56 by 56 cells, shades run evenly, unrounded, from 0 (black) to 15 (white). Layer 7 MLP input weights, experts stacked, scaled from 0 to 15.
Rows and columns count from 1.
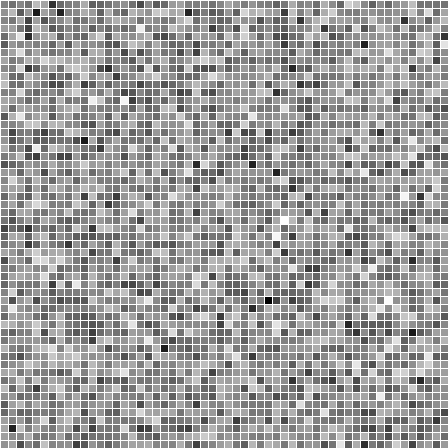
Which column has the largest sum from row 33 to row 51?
54
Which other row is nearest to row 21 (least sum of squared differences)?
45
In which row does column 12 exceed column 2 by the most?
38
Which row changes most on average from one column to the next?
19
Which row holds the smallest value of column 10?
56
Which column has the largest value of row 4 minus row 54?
18
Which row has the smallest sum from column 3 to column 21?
11
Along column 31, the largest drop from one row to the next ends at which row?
17
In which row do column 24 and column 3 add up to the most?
9
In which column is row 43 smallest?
12
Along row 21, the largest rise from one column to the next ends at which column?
26
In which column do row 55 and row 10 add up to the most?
27
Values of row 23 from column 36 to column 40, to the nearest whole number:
12 5 5 7 8
